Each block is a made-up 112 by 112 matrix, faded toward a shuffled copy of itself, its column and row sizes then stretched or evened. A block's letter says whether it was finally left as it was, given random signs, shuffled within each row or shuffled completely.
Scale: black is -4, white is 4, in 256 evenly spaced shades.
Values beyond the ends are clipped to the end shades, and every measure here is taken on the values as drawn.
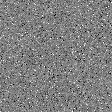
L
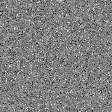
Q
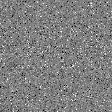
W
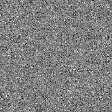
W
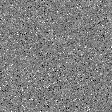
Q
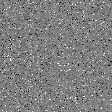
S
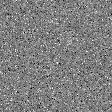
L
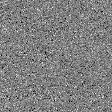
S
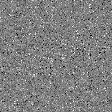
W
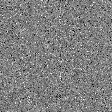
S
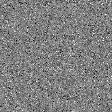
W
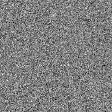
S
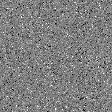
S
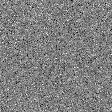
Q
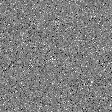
L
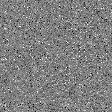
S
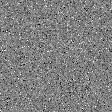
L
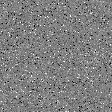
Q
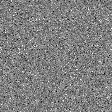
Q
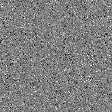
W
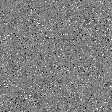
Q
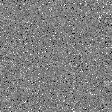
W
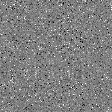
W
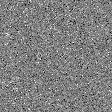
L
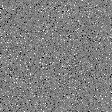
S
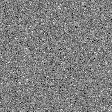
Q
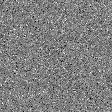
L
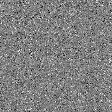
S
